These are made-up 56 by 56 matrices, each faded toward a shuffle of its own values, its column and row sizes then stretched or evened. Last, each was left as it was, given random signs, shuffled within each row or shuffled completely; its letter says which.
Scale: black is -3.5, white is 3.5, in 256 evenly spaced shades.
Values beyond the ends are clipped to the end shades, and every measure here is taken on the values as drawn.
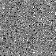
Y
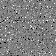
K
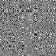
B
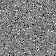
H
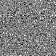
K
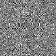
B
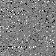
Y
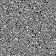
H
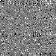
B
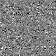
K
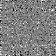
B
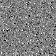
K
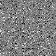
Y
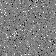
H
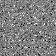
K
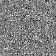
Y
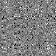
B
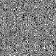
B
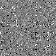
Y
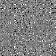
B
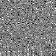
B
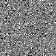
Y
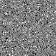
Y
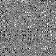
B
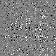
Y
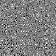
B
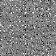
Y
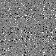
Y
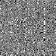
B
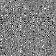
B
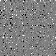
B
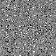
Y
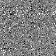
Y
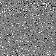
K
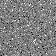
H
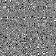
B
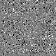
Y
